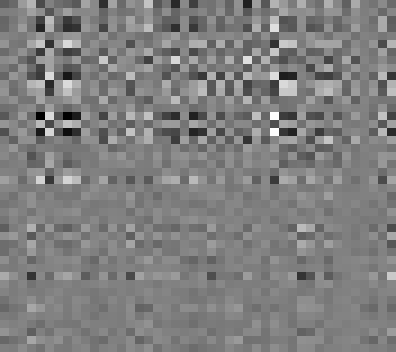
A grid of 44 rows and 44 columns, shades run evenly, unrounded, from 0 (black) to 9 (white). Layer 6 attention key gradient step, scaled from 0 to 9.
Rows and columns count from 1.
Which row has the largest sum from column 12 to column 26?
8
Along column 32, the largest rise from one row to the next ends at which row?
11
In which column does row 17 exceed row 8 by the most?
31
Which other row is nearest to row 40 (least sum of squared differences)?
26
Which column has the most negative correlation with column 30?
40
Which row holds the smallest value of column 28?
1
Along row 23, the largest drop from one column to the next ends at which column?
6
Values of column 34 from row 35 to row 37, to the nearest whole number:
2 4 4
